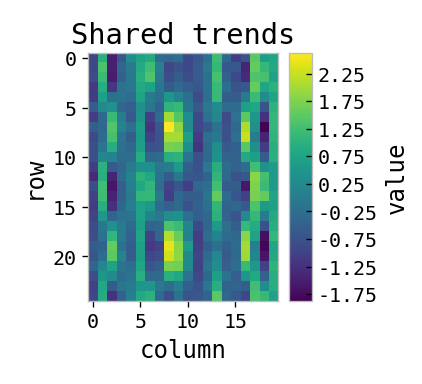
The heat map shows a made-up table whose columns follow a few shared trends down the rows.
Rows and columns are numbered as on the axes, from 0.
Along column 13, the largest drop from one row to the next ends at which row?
5
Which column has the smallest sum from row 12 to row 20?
0
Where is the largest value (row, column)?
7, 8
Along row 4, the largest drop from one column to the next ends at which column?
14
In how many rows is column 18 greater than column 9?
11
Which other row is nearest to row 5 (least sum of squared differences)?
10
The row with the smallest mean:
13
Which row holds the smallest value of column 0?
12
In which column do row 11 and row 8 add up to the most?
9
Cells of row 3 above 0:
7
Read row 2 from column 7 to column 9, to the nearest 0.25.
0 -0.75 -0.5
